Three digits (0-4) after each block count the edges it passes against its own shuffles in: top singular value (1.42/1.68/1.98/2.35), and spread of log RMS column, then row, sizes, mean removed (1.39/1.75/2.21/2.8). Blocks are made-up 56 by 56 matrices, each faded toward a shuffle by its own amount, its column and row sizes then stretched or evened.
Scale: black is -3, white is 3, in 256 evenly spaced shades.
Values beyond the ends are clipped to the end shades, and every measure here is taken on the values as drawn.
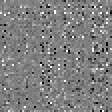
0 3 2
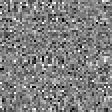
2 1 1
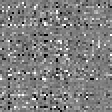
2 3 4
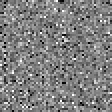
1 1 0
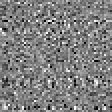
3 1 3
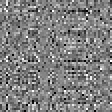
3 3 1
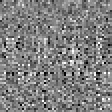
3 2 3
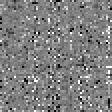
1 3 2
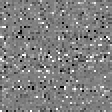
0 0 3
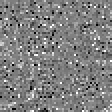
1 1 2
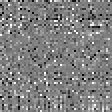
3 2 3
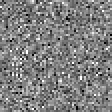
1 0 0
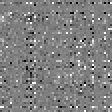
2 3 3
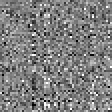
3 2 1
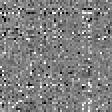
3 3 2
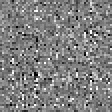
1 3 2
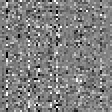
2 4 2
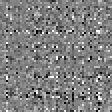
2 3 4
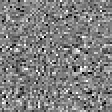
3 0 2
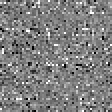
0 2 3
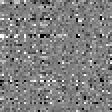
3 3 3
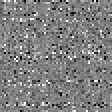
0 2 4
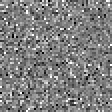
1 0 1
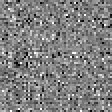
1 1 3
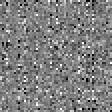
2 3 2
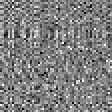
4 1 1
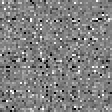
2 1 3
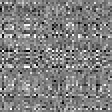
4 2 4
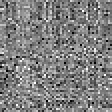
3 0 0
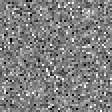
1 0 0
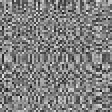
4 1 0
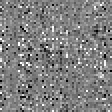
0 3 2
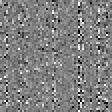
3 4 0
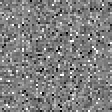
1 2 0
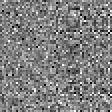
3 1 1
